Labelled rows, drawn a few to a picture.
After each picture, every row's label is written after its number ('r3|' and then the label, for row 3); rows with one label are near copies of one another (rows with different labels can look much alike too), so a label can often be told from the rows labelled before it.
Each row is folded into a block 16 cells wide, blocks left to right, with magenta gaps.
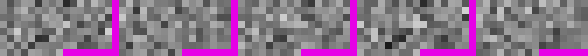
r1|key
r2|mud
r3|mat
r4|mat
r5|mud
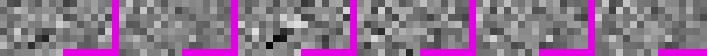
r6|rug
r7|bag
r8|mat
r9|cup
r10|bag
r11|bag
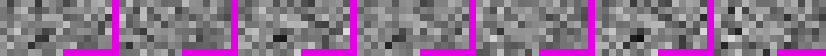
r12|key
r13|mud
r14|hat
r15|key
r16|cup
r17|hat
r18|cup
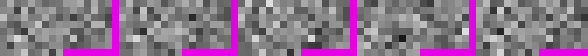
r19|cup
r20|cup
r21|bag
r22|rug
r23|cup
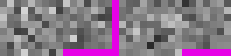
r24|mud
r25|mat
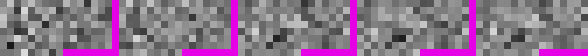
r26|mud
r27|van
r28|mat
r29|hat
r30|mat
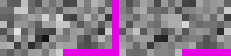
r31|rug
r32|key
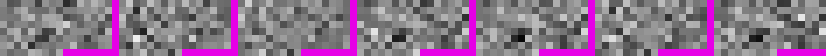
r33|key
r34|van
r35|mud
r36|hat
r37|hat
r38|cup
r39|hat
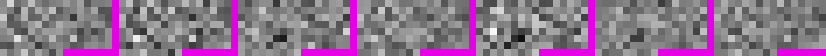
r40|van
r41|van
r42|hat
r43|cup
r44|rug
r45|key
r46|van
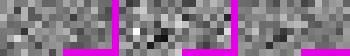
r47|cup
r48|rug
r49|mat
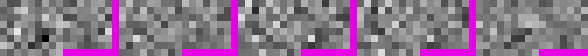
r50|rug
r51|mud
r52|bag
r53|bag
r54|mat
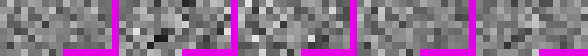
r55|mud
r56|key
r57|bag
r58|mud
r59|mat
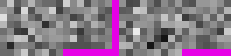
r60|mud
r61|rug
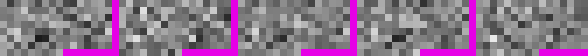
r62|hat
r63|cup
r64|rug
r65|mat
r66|van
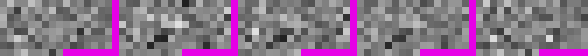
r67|van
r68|mat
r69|rug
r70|mat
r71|van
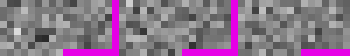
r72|rug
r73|cup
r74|mud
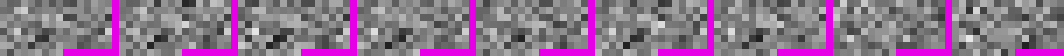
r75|rug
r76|key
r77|rug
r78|rug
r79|hat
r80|key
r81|mat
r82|bag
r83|cup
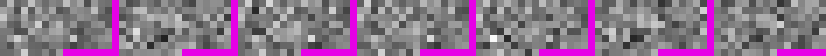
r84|bag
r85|rug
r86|bag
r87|bag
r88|van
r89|mat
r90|key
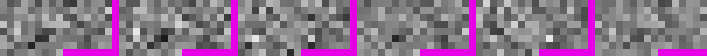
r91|mat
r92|rug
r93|cup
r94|hat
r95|bag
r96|mat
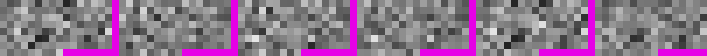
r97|key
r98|mud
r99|cup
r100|van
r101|key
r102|hat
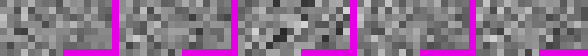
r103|mud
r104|cup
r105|key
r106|bag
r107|cup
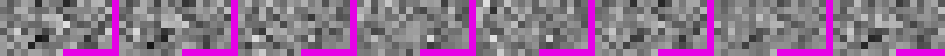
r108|key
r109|mat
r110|van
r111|bag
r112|bag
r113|key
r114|mat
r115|mat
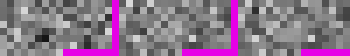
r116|hat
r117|bag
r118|bag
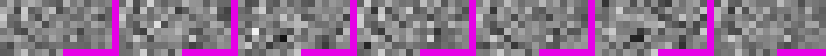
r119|mud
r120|bag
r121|rug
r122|mud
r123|van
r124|hat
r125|bag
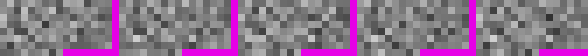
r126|mud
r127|van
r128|cup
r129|van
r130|cup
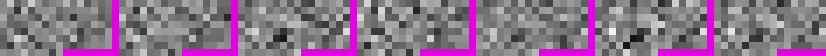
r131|van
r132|cup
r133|hat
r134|mud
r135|hat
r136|key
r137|key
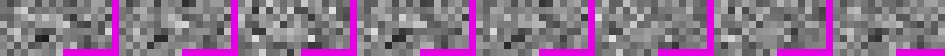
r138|hat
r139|key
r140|bag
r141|mat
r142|mat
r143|bag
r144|cup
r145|hat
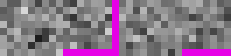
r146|hat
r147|cup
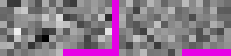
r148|rug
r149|van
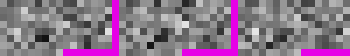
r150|hat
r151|key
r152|rug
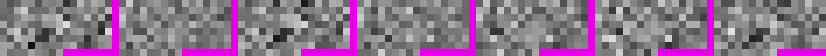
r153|key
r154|mud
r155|key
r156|mud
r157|bag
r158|cup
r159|rug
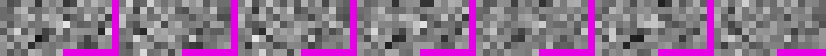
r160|key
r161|bag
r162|van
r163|key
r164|key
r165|mat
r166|van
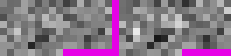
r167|mat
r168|mat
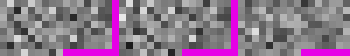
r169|van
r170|mud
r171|mat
